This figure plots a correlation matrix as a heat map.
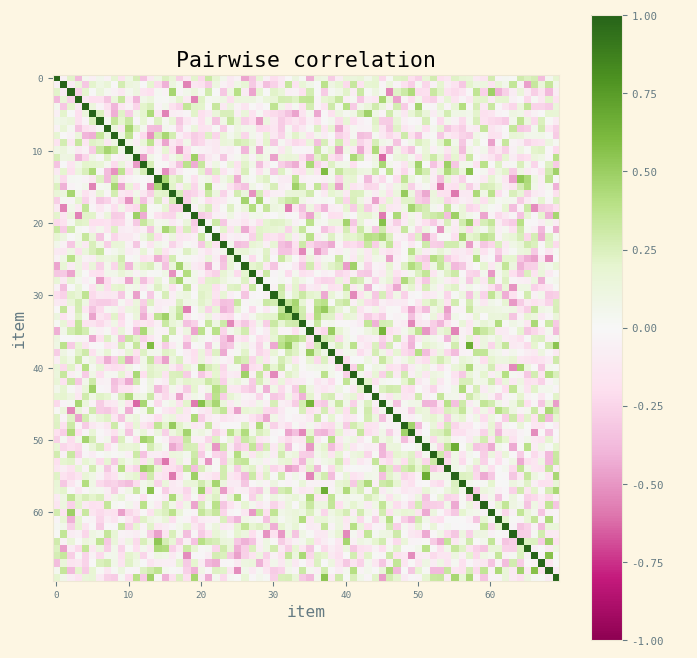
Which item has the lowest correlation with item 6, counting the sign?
28
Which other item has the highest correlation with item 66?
68
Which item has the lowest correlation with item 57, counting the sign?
23
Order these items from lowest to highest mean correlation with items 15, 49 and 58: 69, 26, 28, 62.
69, 62, 26, 28
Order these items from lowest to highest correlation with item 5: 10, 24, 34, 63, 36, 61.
36, 10, 34, 61, 63, 24
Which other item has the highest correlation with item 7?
10
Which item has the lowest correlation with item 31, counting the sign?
63
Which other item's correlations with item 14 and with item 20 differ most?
45
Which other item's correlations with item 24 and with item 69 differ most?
37
